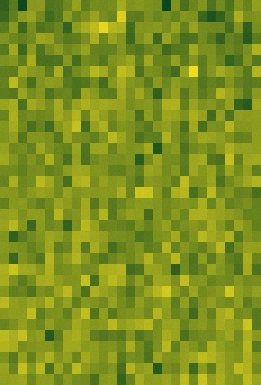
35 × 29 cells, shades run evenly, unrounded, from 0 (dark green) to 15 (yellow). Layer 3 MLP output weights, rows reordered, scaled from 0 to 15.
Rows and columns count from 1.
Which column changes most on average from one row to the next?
2
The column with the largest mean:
9
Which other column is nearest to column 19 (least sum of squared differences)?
1
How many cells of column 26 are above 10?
6
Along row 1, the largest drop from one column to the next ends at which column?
19
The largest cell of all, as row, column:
7, 22
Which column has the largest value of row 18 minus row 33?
17
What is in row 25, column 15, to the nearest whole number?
4
